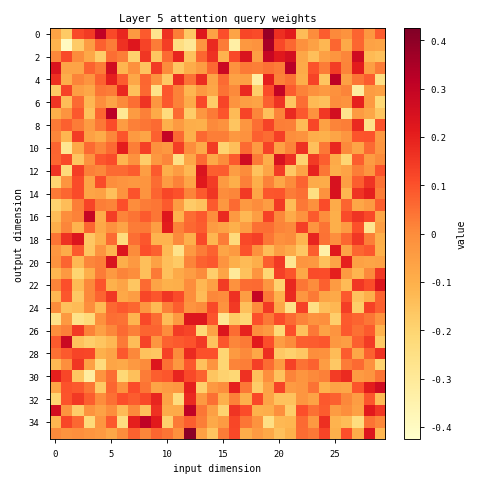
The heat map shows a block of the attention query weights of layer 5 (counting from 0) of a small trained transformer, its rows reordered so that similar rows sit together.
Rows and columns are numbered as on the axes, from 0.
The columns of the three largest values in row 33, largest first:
12, 0, 28
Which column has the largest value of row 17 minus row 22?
10
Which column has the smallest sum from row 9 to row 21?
16
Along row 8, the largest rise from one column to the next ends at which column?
29
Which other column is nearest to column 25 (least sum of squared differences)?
4
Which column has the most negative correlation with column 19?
9
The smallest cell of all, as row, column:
1, 1
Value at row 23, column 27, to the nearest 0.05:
-0.15
